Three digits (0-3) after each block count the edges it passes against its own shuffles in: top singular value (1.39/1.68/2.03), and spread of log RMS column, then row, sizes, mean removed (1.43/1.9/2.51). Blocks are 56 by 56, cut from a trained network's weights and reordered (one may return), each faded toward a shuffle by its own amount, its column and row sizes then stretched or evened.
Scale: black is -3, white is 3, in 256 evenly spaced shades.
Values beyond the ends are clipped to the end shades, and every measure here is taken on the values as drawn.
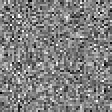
2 1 0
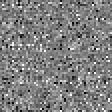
1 1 2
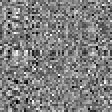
3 2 0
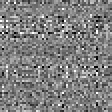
2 1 3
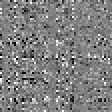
2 3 2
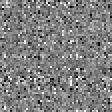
0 2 2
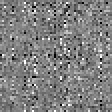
0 3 2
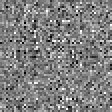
1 2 2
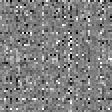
1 3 2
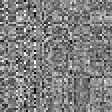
3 3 0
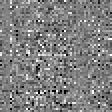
0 3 3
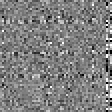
2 2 1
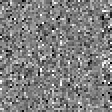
1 2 0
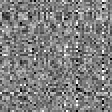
3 1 2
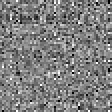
1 2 0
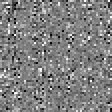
0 3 1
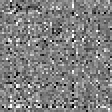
2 2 1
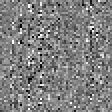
0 3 0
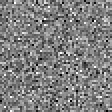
0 0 1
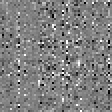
1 3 1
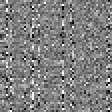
1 3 0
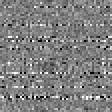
2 0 3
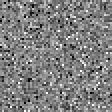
0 0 0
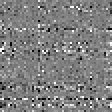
2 2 3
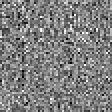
3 1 0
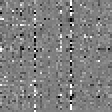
2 3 1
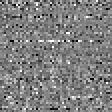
0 1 3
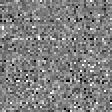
0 0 2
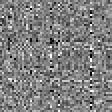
2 2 1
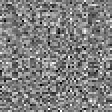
3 0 1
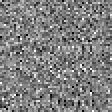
2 1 0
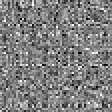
3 1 2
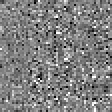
1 2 0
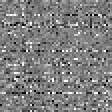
2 1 3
